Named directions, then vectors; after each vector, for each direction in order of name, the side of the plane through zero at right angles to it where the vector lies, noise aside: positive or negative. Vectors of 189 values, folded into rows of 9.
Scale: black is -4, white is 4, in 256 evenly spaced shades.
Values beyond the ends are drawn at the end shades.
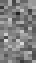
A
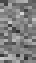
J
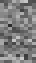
negative, positive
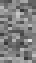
negative, positive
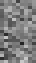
negative, negative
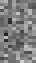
negative, negative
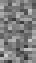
negative, positive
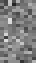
positive, positive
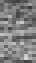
positive, negative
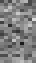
negative, positive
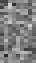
positive, positive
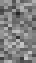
positive, negative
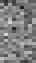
positive, positive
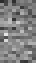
positive, positive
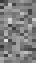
positive, positive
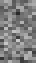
positive, negative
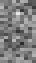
negative, positive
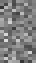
positive, positive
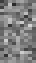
positive, positive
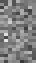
positive, positive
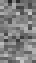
negative, negative
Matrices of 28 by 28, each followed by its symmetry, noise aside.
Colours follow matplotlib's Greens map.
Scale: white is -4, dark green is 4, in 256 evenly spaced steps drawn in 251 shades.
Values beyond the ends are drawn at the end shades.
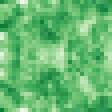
mirrored top to bottom.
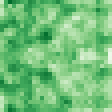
mirrored top to bottom.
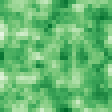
mirrored top to bottom.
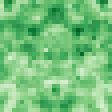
mirrored left to right.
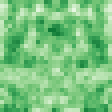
mirrored left to right.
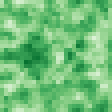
mirrored top to bottom.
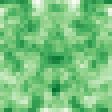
mirrored left to right.
